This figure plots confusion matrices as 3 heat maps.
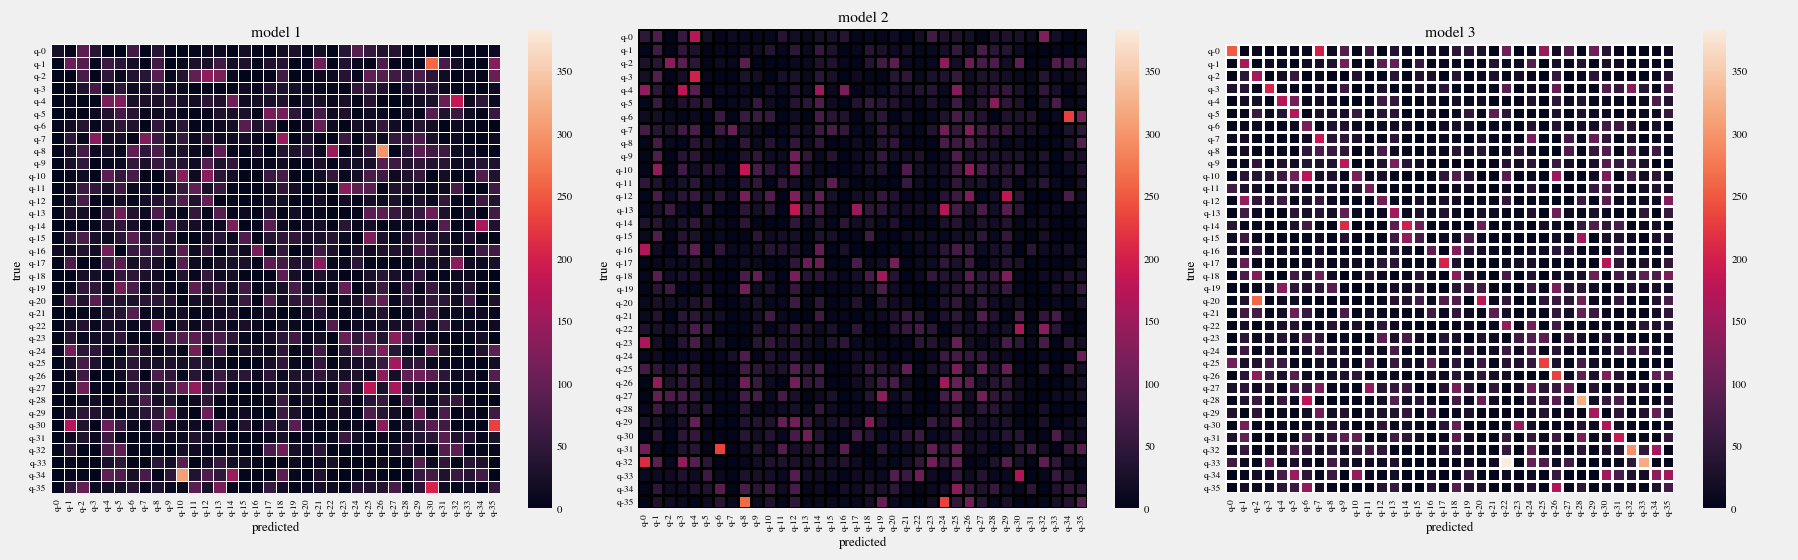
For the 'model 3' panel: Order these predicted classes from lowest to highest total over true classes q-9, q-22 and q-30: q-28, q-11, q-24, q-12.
q-11, q-28, q-12, q-24
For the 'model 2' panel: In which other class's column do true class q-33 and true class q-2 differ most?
q-24
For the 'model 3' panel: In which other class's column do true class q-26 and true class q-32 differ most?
q-2
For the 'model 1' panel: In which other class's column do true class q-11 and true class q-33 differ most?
q-23
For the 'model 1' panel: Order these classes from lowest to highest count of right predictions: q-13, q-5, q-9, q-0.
q-0, q-9, q-5, q-13
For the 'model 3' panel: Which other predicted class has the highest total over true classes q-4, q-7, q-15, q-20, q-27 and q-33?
q-22
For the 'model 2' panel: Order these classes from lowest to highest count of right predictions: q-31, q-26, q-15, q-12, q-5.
q-15, q-5, q-31, q-26, q-12
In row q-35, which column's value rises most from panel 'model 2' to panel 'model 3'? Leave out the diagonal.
q-6
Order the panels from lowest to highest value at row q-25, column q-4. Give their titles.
model 1, model 2, model 3
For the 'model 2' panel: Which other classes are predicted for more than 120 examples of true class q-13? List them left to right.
q-12, q-17, q-24
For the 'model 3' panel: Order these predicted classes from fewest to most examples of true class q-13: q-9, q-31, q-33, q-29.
q-31, q-29, q-33, q-9
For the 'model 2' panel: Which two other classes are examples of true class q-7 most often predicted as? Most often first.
q-26, q-24
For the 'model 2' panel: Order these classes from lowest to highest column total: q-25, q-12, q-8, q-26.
q-26, q-8, q-12, q-25
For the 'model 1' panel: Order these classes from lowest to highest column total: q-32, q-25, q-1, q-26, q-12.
q-32, q-1, q-12, q-25, q-26
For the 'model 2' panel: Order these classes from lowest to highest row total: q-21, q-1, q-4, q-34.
q-1, q-21, q-34, q-4
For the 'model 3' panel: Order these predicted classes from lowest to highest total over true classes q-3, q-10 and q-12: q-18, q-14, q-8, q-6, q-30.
q-14, q-8, q-18, q-6, q-30
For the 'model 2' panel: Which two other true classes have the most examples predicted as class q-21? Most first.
q-25, q-10
